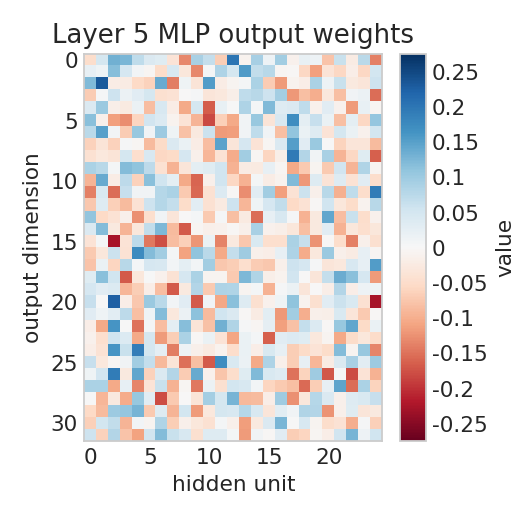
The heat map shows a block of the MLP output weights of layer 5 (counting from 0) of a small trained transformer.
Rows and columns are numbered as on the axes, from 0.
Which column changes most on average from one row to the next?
24
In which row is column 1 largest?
2
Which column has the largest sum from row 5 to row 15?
17
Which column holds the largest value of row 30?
16
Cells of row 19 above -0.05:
19
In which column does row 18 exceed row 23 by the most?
21
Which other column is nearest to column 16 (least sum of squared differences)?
23
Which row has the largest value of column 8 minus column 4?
22
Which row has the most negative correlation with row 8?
31
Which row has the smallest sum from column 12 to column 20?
9
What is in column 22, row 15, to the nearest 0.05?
-0.15
